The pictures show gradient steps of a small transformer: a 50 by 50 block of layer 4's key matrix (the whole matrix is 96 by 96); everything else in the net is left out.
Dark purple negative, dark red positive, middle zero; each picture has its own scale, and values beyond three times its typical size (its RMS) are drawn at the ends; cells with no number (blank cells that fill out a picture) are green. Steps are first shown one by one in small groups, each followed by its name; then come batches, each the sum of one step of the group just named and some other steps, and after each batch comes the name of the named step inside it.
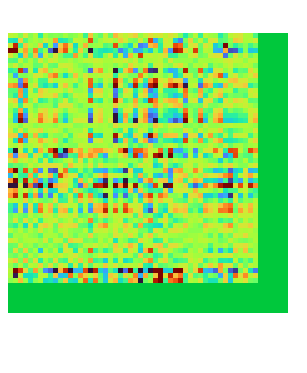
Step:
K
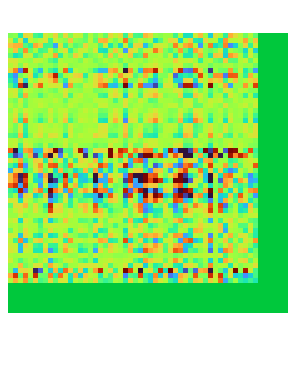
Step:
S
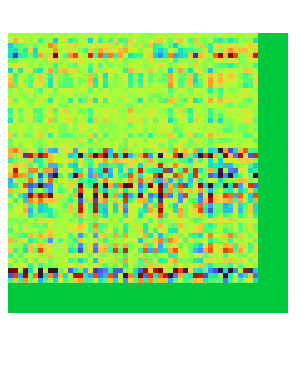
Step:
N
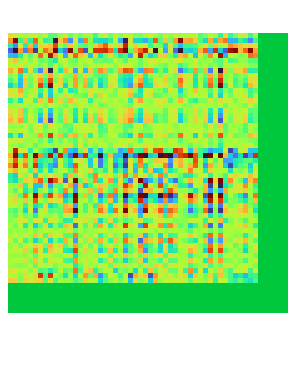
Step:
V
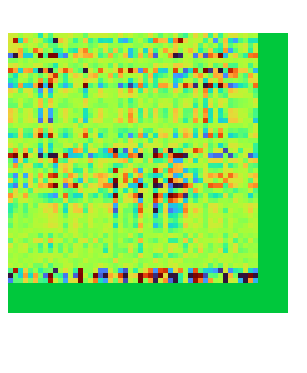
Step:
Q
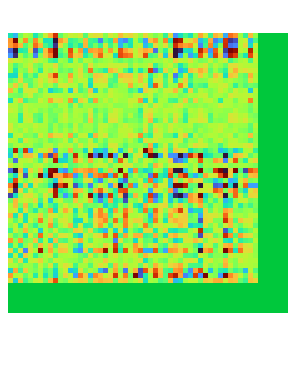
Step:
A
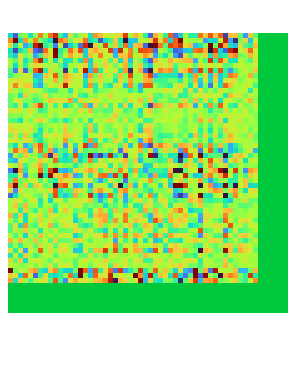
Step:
A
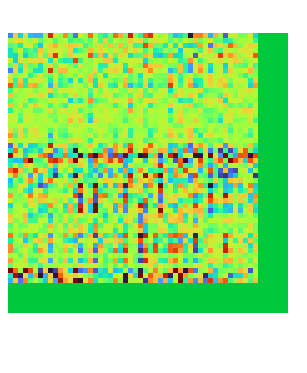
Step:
N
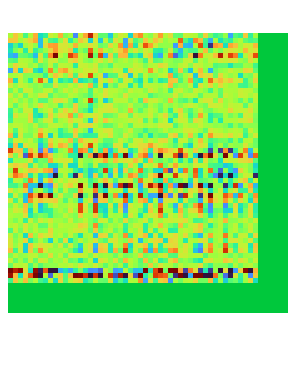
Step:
N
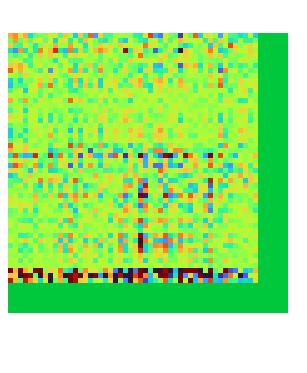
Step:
V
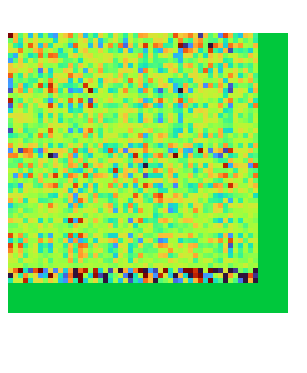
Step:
Q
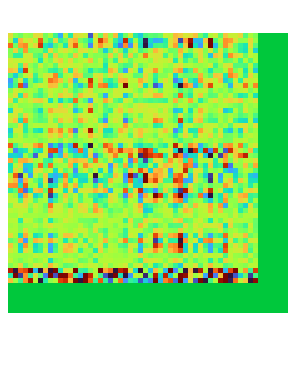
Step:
S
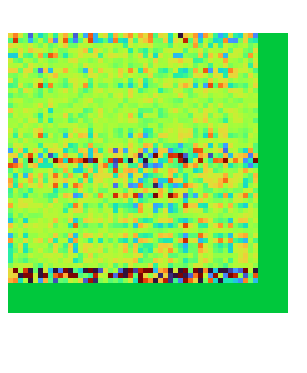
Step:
Q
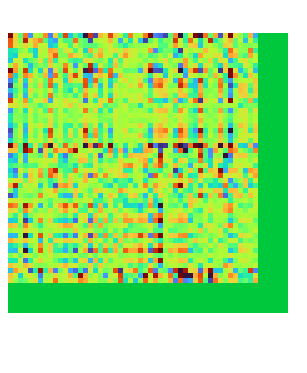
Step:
A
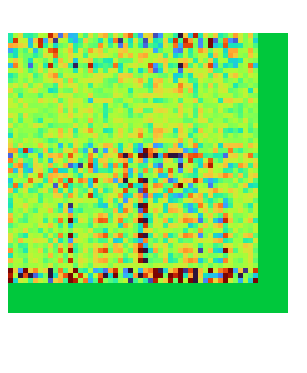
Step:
A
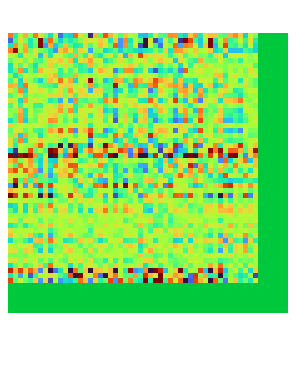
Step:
K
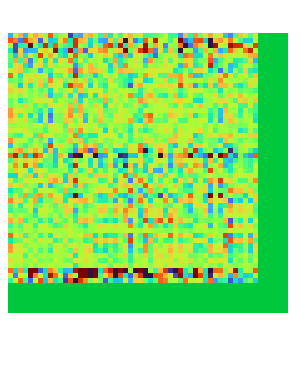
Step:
V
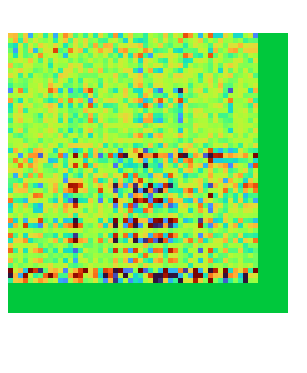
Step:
V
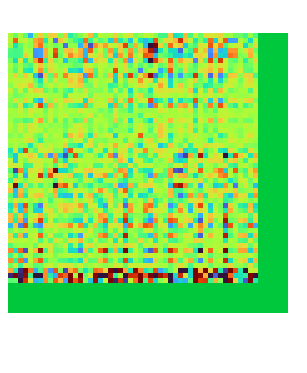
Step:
A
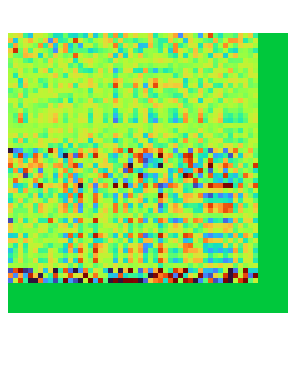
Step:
K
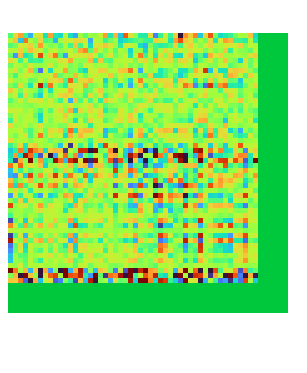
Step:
Q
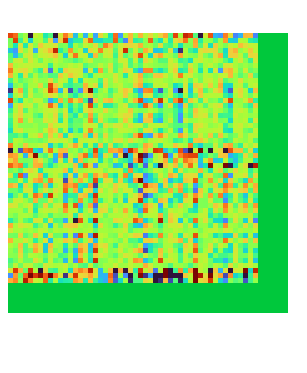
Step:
V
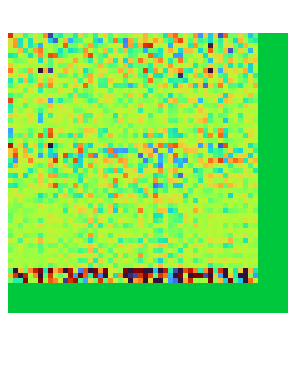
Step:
Q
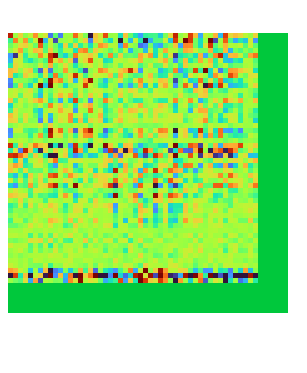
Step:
Q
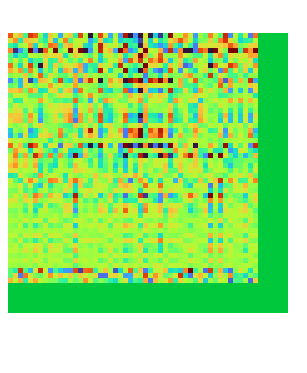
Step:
V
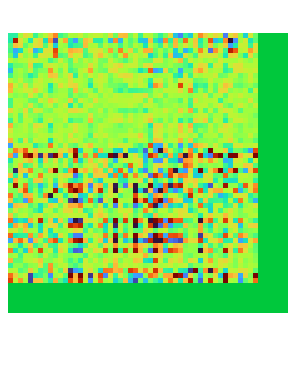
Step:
A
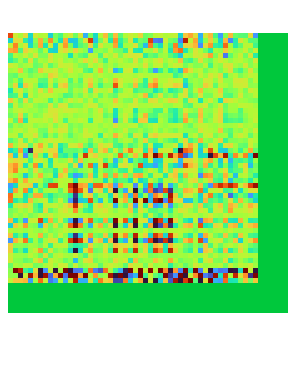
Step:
K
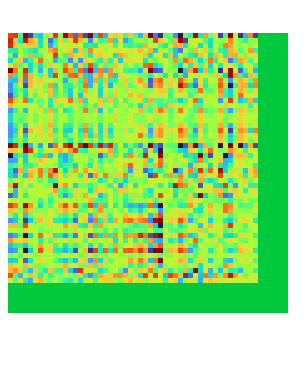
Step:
A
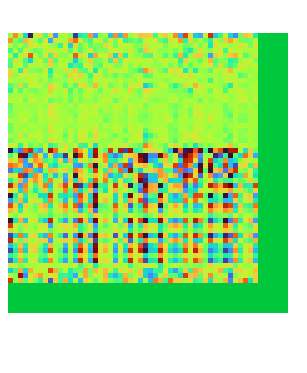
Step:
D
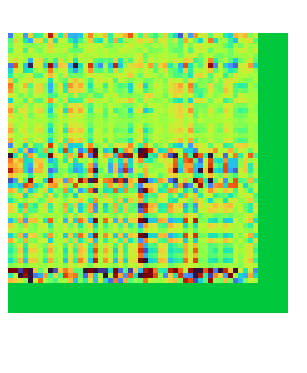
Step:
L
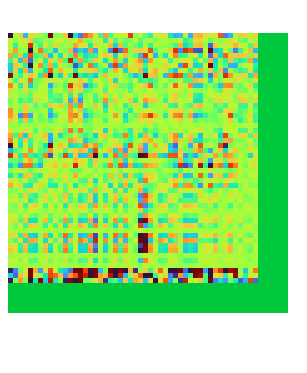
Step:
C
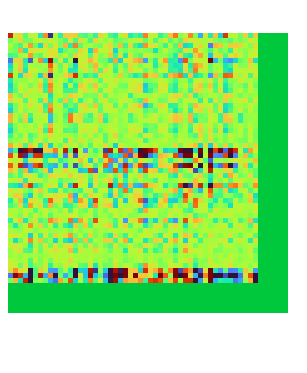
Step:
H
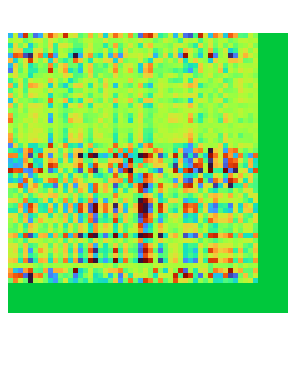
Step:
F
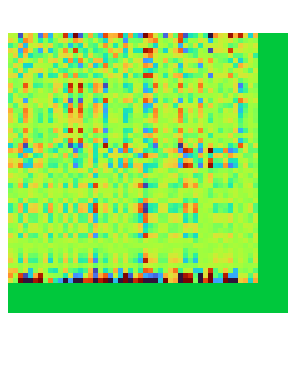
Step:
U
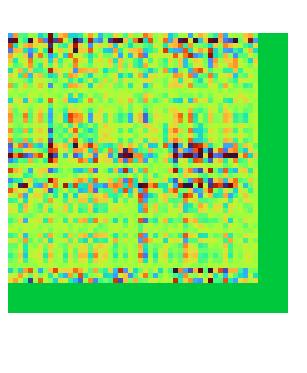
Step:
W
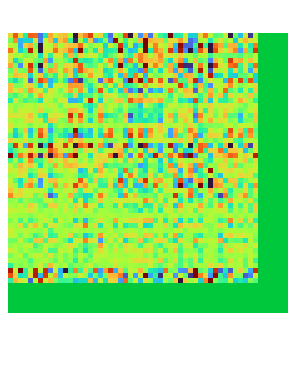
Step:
W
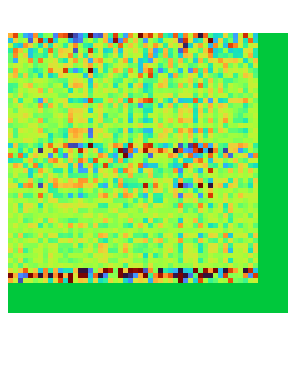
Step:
W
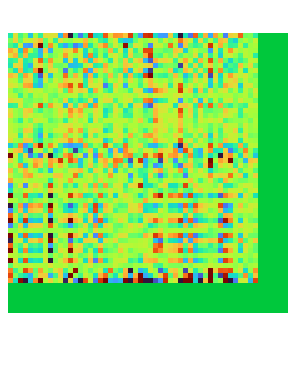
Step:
U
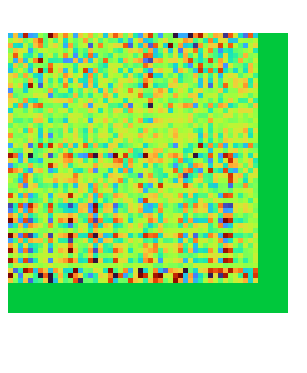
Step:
F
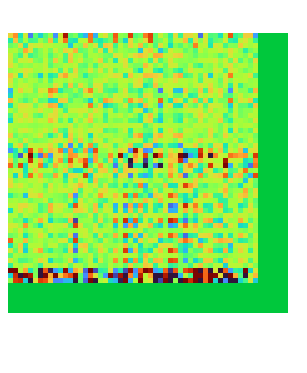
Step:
U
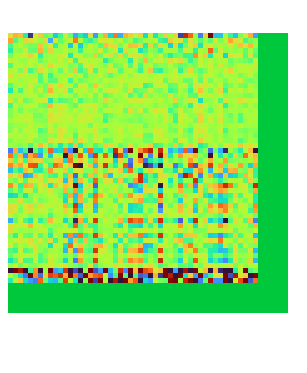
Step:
D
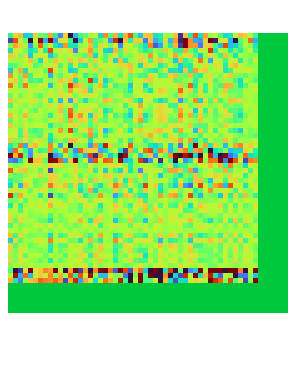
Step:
W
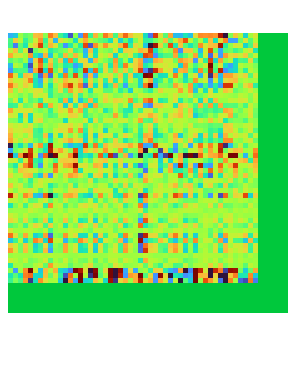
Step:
C
